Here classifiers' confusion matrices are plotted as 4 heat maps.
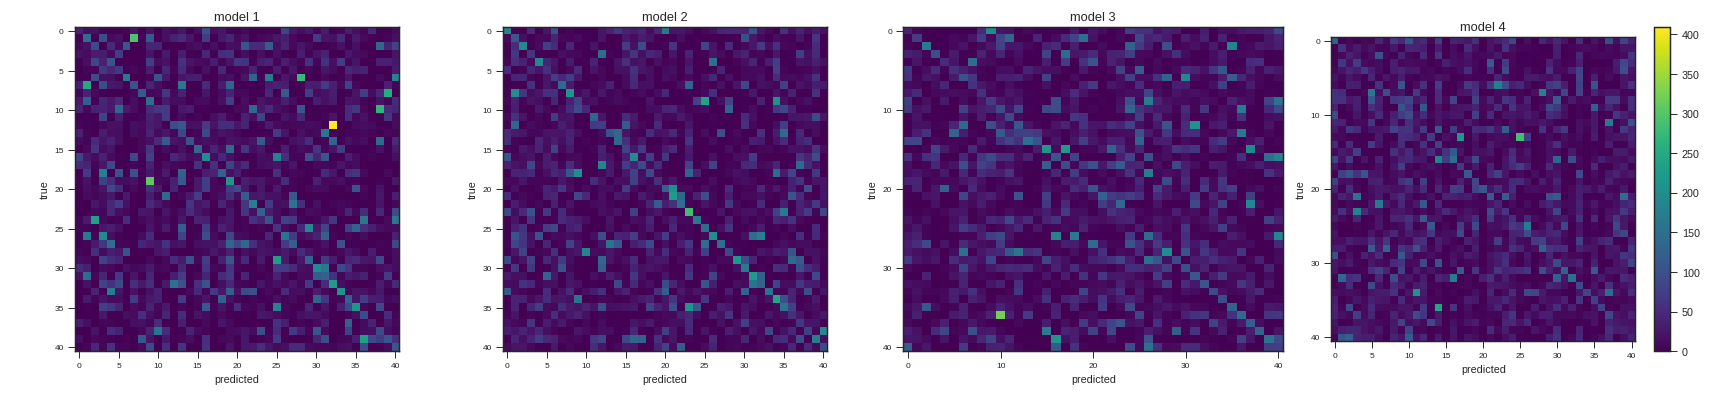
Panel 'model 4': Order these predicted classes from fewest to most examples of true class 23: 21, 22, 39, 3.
22, 39, 21, 3
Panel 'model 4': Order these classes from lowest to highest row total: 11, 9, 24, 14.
14, 11, 24, 9
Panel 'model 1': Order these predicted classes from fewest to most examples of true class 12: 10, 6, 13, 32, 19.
6, 10, 19, 13, 32
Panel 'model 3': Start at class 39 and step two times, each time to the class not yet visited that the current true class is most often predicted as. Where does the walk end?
40
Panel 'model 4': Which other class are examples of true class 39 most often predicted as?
10
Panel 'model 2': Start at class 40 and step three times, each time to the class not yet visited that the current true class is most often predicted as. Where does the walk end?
16
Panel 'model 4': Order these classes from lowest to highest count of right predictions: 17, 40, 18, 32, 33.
40, 17, 33, 18, 32
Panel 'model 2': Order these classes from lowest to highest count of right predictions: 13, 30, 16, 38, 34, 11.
38, 13, 11, 30, 16, 34
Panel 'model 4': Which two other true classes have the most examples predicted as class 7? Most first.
28, 27
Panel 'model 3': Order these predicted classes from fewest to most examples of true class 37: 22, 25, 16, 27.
16, 25, 27, 22
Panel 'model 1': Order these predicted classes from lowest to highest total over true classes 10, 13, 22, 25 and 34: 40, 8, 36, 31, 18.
8, 40, 36, 18, 31
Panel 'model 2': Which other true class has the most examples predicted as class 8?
18
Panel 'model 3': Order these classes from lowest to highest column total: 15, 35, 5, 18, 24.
5, 35, 18, 15, 24
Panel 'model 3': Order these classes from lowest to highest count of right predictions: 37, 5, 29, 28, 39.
5, 29, 37, 39, 28
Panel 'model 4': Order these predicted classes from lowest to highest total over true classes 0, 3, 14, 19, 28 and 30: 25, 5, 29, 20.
20, 25, 29, 5
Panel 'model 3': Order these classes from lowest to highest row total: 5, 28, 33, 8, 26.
8, 33, 5, 26, 28
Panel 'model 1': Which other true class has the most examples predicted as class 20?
27
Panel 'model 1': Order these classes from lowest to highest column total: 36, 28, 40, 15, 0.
0, 15, 28, 36, 40
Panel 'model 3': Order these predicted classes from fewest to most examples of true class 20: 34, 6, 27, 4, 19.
6, 19, 34, 27, 4
